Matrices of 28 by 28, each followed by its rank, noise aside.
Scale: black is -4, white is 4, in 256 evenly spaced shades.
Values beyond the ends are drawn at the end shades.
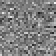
six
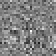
four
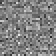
eight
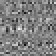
four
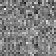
eight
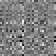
three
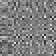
three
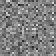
six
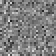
six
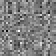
four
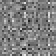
four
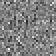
eight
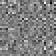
four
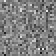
eight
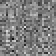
six
